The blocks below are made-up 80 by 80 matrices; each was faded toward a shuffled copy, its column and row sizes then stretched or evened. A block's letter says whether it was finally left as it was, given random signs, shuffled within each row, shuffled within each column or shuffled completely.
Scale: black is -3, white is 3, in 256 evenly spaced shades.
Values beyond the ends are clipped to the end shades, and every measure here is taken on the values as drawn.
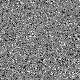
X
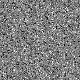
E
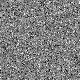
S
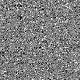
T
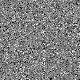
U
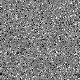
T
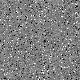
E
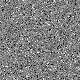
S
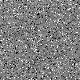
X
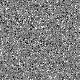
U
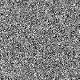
T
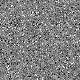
U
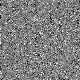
E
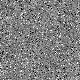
E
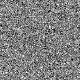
U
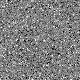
X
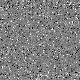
X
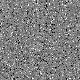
E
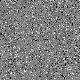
U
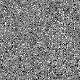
T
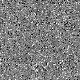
U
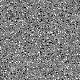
T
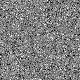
X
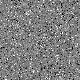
E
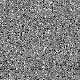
T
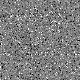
U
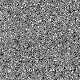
X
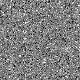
U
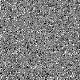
T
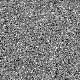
E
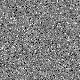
X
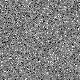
X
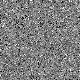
U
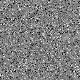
X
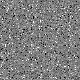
U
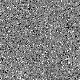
U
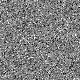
S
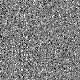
T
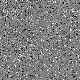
U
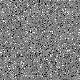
T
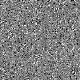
T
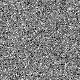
X
